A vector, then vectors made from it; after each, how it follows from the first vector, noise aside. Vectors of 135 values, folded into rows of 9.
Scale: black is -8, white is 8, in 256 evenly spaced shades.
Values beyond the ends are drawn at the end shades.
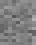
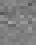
wrapped around, negated, partly zeroed.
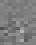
wrapped around, partly zeroed.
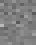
reversed, partly zeroed.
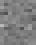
reversed, partly zeroed.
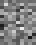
reversed, negated, scaled up.
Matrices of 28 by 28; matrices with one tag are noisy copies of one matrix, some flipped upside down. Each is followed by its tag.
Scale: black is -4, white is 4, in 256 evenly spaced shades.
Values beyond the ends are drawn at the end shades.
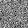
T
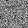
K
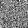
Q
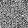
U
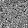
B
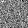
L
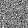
B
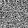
T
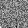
Q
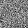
T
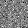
L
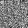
L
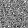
T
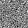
T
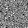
K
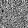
B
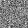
T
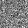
B
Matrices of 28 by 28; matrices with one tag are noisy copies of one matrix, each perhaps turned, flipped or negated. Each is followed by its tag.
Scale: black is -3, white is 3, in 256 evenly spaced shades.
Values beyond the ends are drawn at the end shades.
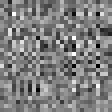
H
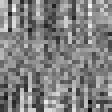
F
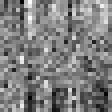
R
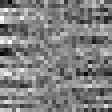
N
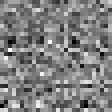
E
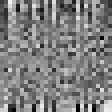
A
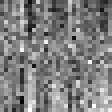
R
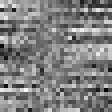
F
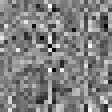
E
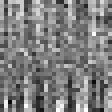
N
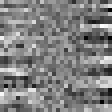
N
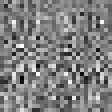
H
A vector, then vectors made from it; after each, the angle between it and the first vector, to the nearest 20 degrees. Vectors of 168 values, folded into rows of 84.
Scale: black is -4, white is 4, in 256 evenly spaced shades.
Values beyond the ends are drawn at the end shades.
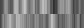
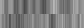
160 degrees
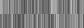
120 degrees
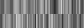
40 degrees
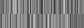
80 degrees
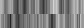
160 degrees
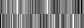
60 degrees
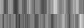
140 degrees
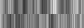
160 degrees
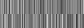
100 degrees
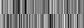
120 degrees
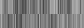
140 degrees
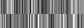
120 degrees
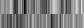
140 degrees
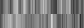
20 degrees
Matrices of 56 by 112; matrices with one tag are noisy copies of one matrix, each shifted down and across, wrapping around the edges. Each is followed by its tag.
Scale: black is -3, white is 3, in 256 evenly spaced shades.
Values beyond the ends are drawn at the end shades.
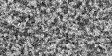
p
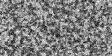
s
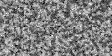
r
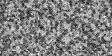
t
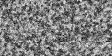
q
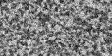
p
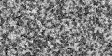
t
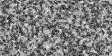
t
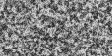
p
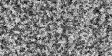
s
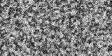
s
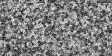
q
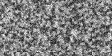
r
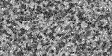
q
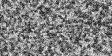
p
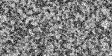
t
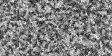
p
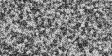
p
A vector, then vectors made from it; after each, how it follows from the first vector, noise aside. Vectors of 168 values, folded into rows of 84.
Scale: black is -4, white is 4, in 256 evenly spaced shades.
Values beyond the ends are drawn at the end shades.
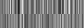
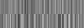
wrapped around, shrunk.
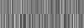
reversed, shrunk.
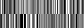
wrapped around, scaled up.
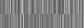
shrunk.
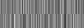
reversed, shrunk.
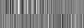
negated, partly zeroed.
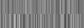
reversed, shrunk.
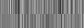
shrunk.
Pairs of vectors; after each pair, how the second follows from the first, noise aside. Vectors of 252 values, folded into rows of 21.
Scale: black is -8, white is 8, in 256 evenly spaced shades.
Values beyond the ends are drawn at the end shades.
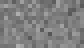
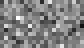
wrapped around, scaled up.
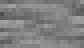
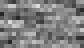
scaled up.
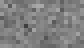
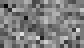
wrapped around, scaled up.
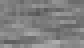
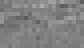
wrapped around, negated, partly zeroed.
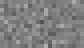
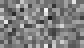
scaled up.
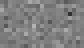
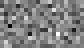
wrapped around, scaled up.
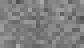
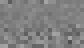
wrapped around, negated, partly zeroed.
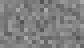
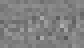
reversed, negated, partly zeroed.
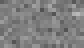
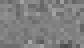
wrapped around, negated, partly zeroed.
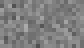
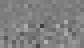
partly zeroed.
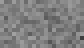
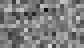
wrapped around, scaled up.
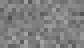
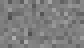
partly zeroed.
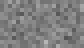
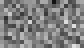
wrapped around, negated, scaled up.
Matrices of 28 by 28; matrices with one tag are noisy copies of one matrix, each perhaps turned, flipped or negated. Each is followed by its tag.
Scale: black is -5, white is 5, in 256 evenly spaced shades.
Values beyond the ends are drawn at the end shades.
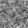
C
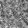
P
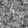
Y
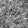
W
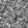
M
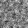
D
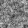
Y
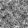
C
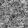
Y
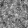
Y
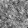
W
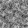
C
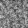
P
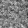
P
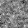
Y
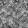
C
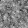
W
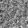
P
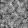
C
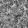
M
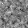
M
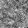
W
